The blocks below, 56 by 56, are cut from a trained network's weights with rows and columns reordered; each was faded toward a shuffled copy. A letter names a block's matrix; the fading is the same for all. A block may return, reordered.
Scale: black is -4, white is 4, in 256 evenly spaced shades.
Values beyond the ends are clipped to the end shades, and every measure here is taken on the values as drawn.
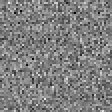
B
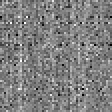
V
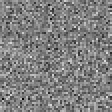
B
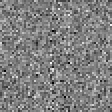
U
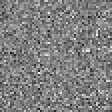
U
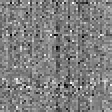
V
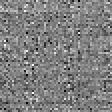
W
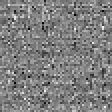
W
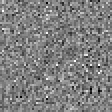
U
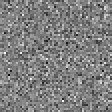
U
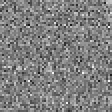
B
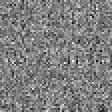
U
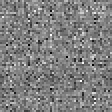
W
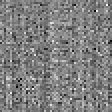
V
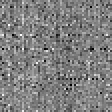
V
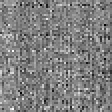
V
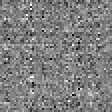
W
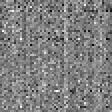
V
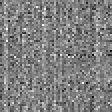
V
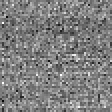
W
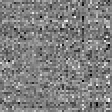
W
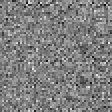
B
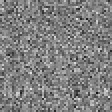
B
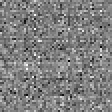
W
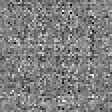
W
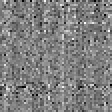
V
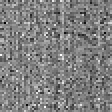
V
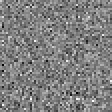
U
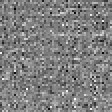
W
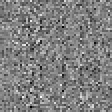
U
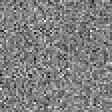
U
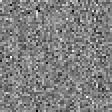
U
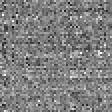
W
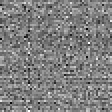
W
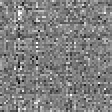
W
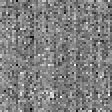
V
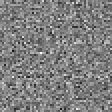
B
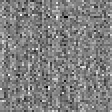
V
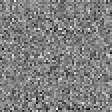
B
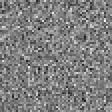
U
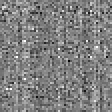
V
